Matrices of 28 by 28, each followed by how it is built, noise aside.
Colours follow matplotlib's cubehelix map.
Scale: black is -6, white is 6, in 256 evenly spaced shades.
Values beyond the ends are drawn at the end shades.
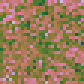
smooth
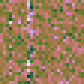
uneven columns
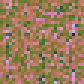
uneven columns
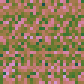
repeating columns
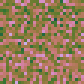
repeating columns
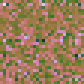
uneven rows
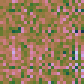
low rank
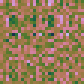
low rank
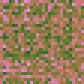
blocks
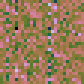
uneven columns
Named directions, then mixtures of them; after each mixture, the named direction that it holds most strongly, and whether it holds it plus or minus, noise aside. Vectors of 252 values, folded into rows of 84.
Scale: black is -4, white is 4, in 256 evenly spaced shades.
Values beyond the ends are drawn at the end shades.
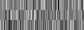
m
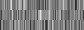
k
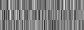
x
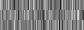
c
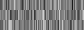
c, minus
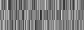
x, minus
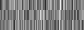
c, minus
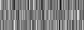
c, plus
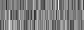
m, minus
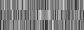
k, plus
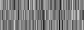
c, plus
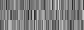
m, minus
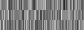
x, minus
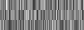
m, plus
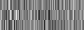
x, plus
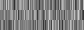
c, plus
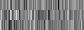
m, plus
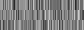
c, plus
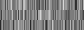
k, plus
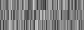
m, minus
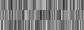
k, minus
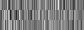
x, minus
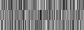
k, minus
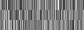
x, minus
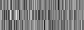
x, plus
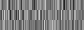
x, minus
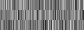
k, plus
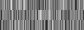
k, plus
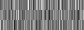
c, minus
